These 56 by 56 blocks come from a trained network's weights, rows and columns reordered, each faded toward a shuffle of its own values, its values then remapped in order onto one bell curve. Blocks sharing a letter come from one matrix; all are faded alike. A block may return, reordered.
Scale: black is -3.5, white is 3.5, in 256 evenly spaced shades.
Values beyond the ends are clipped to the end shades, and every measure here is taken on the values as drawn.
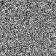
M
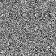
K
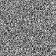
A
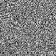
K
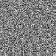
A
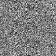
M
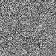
K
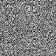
M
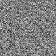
A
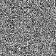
M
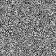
K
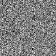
M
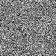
K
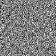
M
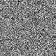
K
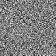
A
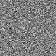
A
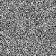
K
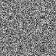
M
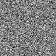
K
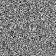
A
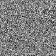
K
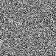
K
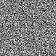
M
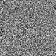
K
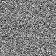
K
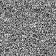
K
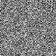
A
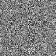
M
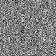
A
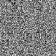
A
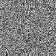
M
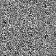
M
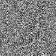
M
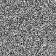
K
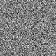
K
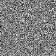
M
